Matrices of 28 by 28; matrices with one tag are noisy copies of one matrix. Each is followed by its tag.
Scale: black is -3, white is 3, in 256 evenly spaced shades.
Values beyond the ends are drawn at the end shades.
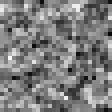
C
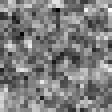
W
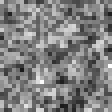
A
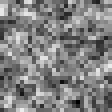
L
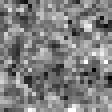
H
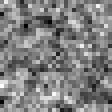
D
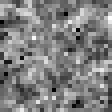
L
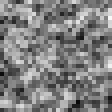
L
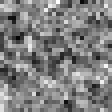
W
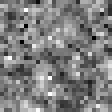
A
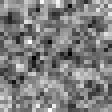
W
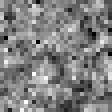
A
